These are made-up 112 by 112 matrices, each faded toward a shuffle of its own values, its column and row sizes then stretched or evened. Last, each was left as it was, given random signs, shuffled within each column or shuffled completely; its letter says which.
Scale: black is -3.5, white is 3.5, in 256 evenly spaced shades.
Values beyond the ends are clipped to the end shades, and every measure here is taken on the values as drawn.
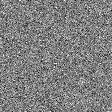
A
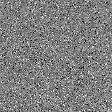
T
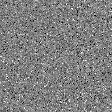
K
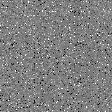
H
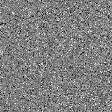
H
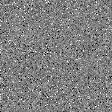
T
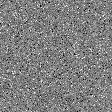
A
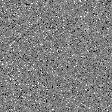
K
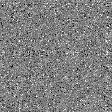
H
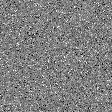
A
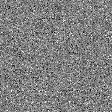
T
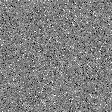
A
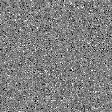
H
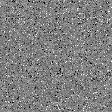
H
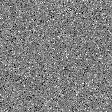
A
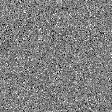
H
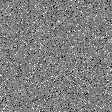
A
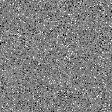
H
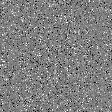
K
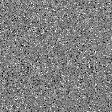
H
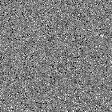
T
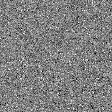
T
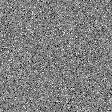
A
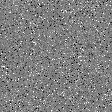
A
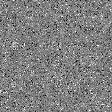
H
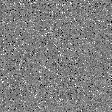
H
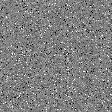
H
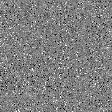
H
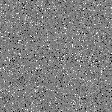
T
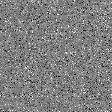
T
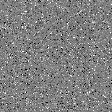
H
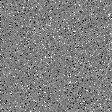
K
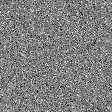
A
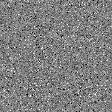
T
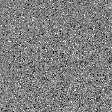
H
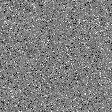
A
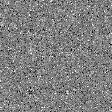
H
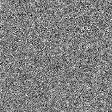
H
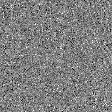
H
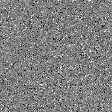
H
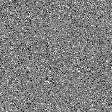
H
